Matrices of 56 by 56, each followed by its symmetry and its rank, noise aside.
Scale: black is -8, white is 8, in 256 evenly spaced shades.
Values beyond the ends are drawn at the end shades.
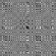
symmetric, rank three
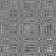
symmetric, rank two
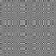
symmetric, rank one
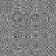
symmetric, rank three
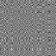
antisymmetric, rank two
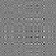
no symmetry, rank two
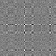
symmetric, rank one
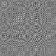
symmetric, rank three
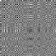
symmetric, rank two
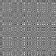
symmetric, rank two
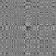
symmetric, rank two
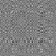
symmetric, rank three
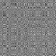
symmetric, rank three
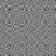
symmetric, rank three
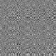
no symmetry, rank two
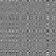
no symmetry, rank one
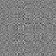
antisymmetric, rank two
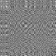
symmetric, rank three
